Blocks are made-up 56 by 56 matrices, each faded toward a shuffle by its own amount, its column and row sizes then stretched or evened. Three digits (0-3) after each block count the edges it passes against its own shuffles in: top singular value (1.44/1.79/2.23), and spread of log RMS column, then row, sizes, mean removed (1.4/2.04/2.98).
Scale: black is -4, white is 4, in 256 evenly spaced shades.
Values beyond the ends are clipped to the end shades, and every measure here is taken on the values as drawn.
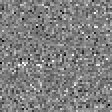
0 0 1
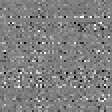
1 1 3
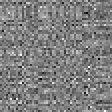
3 1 1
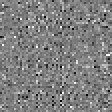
2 1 1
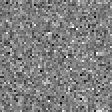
1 0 0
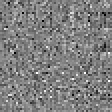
1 1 1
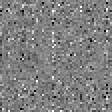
1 2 1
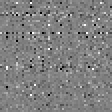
1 1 2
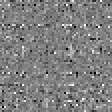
1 1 2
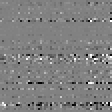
2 1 3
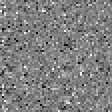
1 1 0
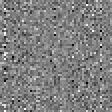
1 2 0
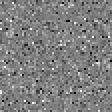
0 0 1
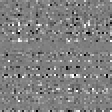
0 1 3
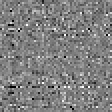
2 1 2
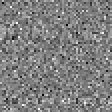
2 0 1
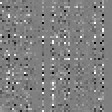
2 3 2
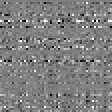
2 1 3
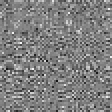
3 0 2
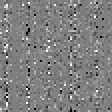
1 3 0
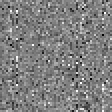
0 2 0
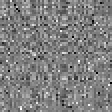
3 0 1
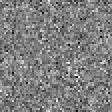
1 1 0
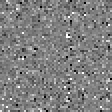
0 1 1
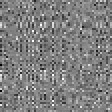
3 2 1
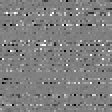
1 0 3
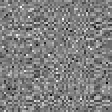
3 0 1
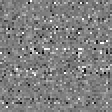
0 0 2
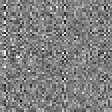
3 2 1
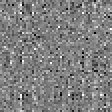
2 1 1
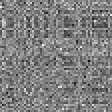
3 1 1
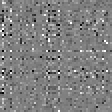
3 2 2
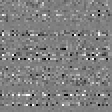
1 1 3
